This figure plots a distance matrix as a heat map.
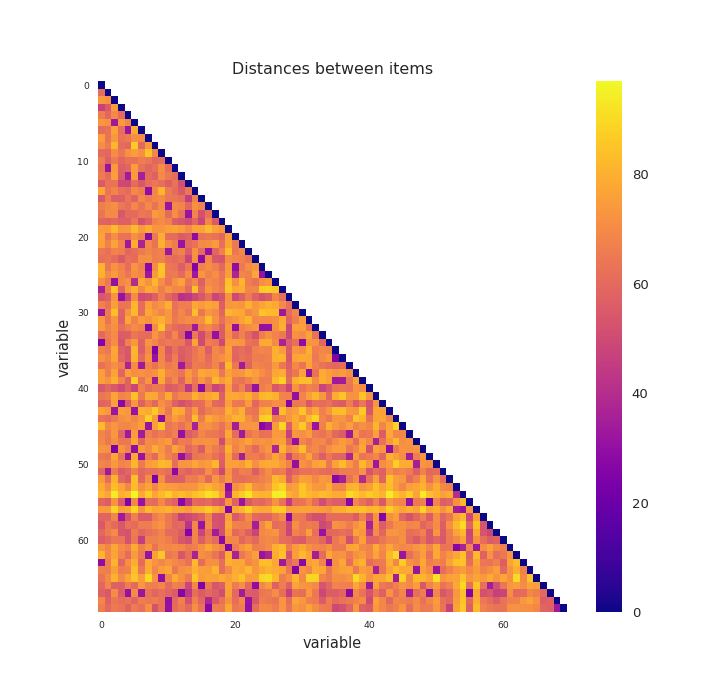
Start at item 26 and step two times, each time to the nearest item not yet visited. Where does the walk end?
48
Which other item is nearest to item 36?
35
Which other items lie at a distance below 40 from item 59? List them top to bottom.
13, 17, 33
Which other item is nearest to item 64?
29
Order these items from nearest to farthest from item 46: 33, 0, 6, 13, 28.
6, 28, 13, 33, 0
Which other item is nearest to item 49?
55
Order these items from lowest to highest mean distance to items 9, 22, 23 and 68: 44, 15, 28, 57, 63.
15, 44, 28, 57, 63
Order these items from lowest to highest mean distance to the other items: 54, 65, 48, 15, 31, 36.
15, 36, 48, 31, 65, 54
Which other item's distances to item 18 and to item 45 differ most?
60
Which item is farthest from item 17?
54
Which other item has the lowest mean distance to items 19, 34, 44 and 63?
0
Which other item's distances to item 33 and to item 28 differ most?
42
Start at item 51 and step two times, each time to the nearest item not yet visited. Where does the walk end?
1
